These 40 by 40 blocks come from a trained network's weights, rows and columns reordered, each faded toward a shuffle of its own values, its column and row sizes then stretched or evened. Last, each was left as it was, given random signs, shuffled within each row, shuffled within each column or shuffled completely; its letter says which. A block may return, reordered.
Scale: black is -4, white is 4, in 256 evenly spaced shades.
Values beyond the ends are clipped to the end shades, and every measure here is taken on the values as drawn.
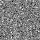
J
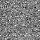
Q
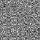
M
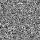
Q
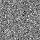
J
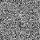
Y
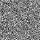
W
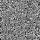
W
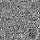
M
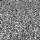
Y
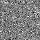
Q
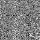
Y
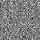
M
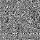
Y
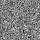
J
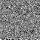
Q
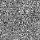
Y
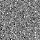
W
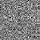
M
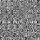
M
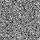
W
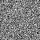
J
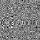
M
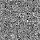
W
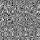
M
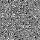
W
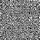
M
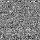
Q
